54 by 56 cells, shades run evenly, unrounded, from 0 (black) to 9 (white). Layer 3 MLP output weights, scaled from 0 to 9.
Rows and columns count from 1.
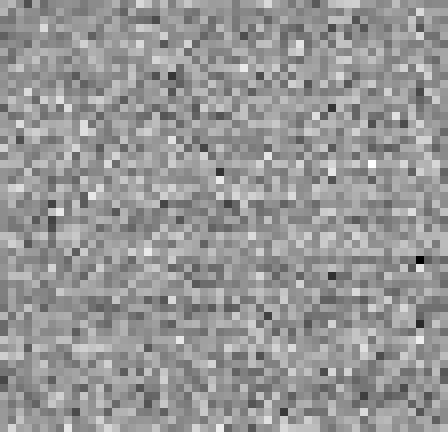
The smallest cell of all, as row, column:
33, 53
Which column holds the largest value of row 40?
30
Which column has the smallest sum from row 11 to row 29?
7
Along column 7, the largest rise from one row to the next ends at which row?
27
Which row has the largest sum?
21
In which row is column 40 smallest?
1
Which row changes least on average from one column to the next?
2
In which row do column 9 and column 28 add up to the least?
22
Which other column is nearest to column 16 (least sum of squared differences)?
48
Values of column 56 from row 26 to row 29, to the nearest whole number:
5 7 4 5
